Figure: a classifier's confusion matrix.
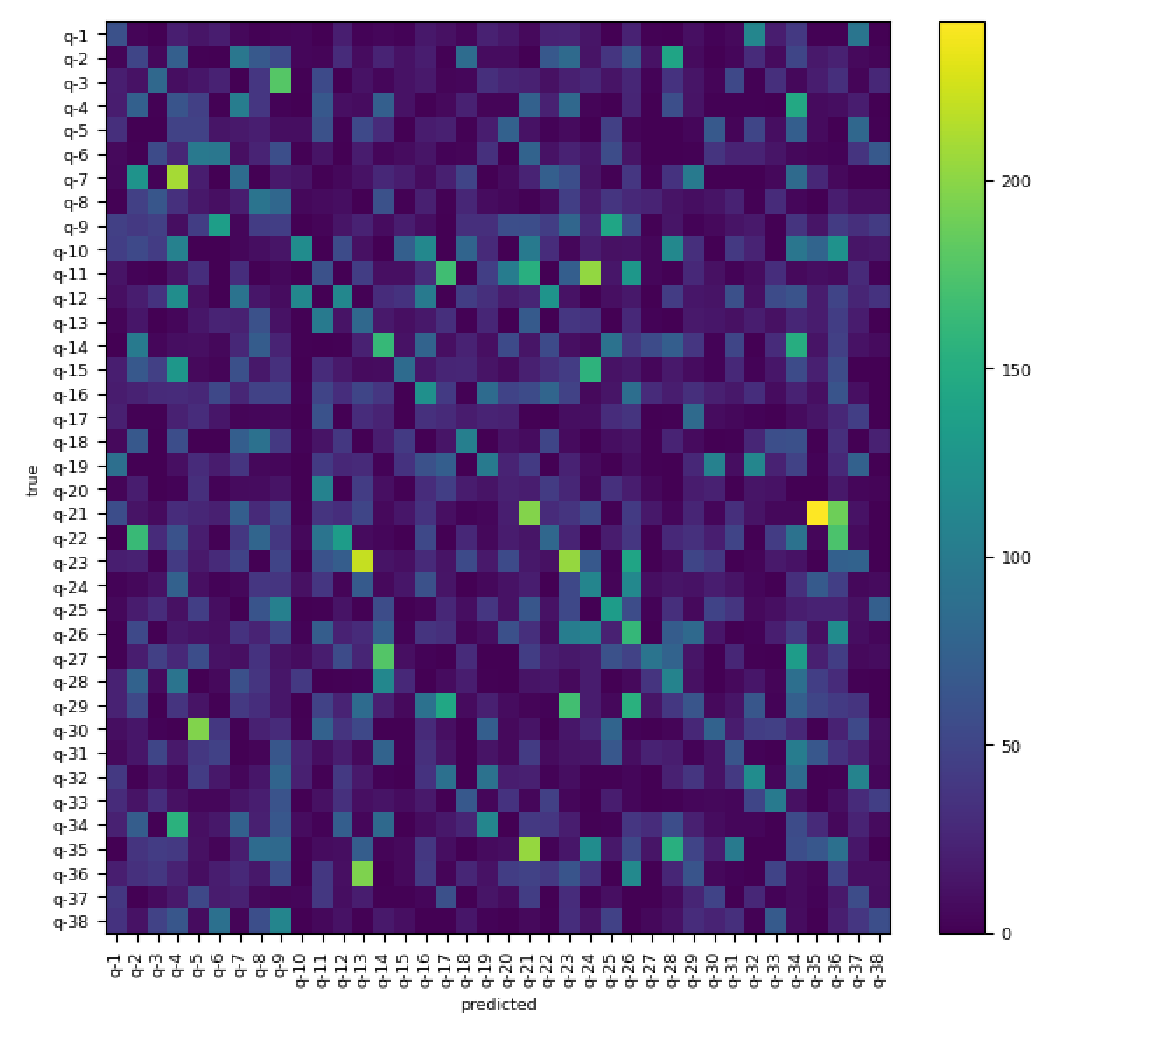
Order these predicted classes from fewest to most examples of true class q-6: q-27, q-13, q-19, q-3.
q-27, q-13, q-19, q-3
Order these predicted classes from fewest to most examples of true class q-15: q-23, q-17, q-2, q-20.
q-20, q-17, q-23, q-2
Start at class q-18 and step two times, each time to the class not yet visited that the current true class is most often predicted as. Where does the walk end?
q-9
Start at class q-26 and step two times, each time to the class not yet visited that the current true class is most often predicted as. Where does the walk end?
q-13
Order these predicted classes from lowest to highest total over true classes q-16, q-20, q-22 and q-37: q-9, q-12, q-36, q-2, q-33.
q-33, q-9, q-12, q-2, q-36
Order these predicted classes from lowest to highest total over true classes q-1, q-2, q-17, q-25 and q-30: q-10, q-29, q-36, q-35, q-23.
q-10, q-35, q-36, q-29, q-23
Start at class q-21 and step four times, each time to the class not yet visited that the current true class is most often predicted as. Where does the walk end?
q-34
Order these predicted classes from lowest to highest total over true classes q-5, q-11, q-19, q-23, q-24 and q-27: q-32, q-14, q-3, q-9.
q-3, q-9, q-32, q-14
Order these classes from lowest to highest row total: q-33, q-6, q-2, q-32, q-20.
q-20, q-33, q-6, q-32, q-2
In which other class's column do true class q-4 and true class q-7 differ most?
q-29
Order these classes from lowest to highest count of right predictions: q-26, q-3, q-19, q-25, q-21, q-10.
q-3, q-19, q-10, q-25, q-26, q-21
